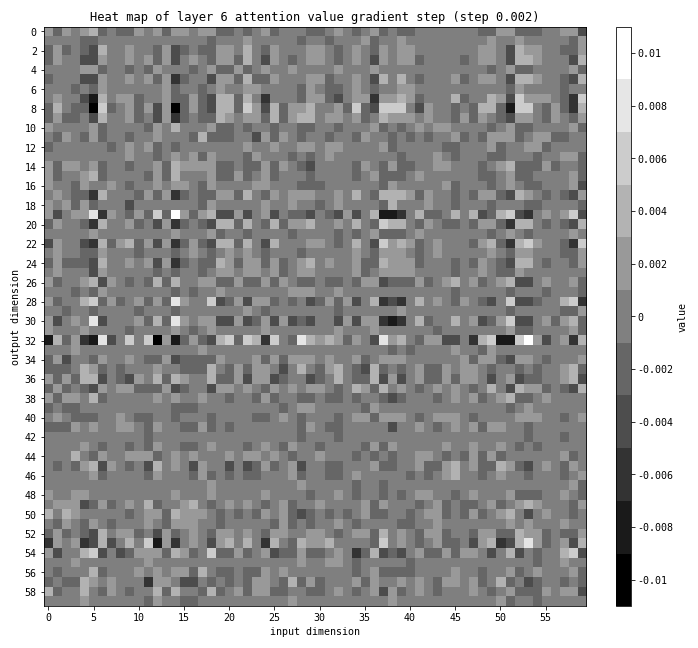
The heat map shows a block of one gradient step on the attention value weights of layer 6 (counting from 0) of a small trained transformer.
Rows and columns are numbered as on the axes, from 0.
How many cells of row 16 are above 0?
13
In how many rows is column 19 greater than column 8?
18
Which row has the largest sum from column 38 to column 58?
7
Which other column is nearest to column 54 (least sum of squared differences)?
30
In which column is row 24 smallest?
14
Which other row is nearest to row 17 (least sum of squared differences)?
20
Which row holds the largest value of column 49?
32
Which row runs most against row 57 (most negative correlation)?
49
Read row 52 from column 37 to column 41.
0.004 0 0.002 0 -0.002
